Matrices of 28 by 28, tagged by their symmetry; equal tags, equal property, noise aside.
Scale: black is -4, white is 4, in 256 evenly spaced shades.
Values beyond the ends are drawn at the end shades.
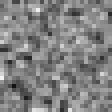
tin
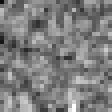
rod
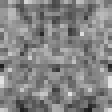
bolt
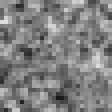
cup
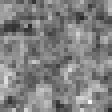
rod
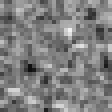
cup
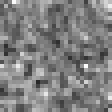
tin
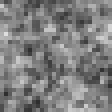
cup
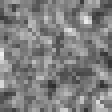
rod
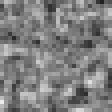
cup
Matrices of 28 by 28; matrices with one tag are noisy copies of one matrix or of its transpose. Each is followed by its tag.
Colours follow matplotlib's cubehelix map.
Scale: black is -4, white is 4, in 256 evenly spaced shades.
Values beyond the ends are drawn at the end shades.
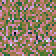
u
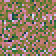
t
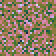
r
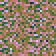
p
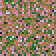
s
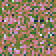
r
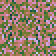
u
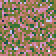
r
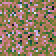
r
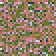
p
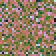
s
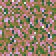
r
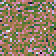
p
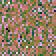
p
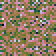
p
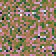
u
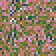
u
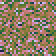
p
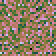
s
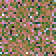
s
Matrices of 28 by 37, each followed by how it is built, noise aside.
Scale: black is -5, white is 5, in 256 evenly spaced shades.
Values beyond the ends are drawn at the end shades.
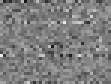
uneven rows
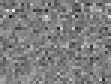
uneven rows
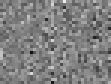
uneven columns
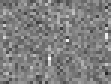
uneven columns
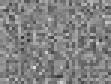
blocks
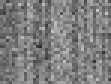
blocks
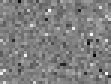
sparse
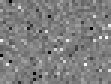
sparse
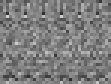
repeating columns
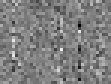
uneven columns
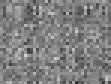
blocks
